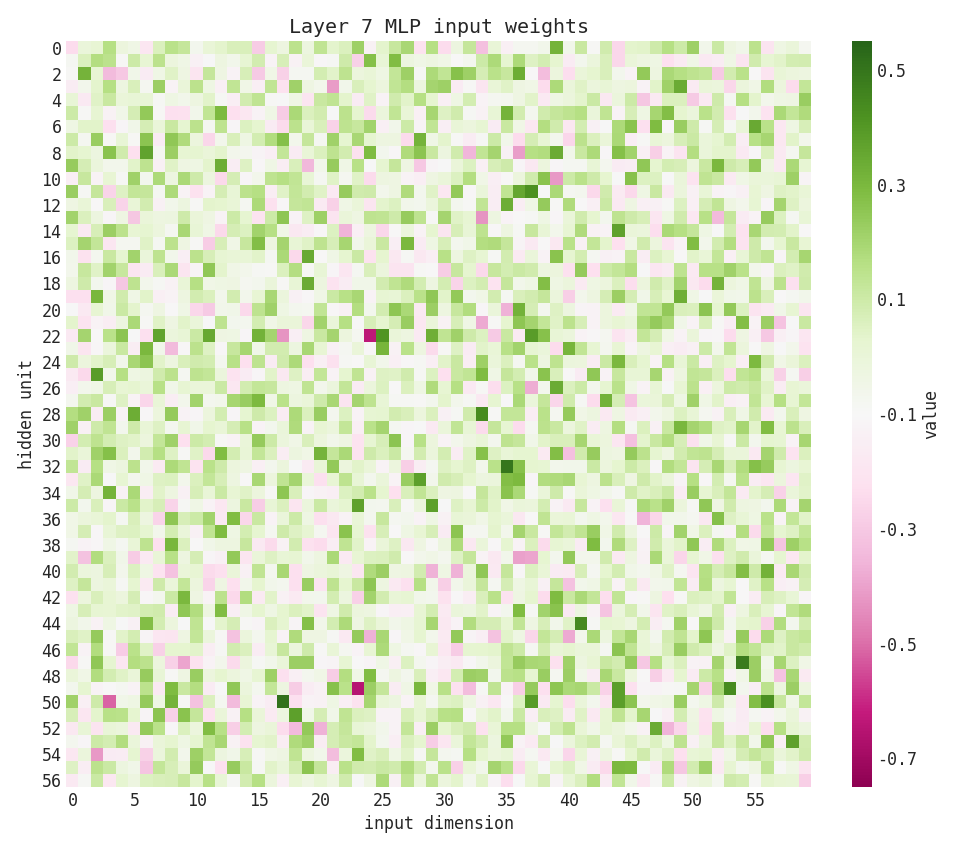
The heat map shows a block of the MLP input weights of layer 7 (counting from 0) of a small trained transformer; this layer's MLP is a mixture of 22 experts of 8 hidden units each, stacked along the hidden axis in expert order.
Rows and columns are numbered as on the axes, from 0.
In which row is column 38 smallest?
2
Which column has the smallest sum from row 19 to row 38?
57
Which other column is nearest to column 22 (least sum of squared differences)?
12
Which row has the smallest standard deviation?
56
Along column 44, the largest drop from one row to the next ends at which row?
15
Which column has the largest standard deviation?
36
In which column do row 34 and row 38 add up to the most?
50
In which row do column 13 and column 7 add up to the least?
45
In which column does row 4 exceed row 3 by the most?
21
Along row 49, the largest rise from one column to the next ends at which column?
24
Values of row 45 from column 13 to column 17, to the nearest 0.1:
-0.3 0 -0.1 0 -0.1
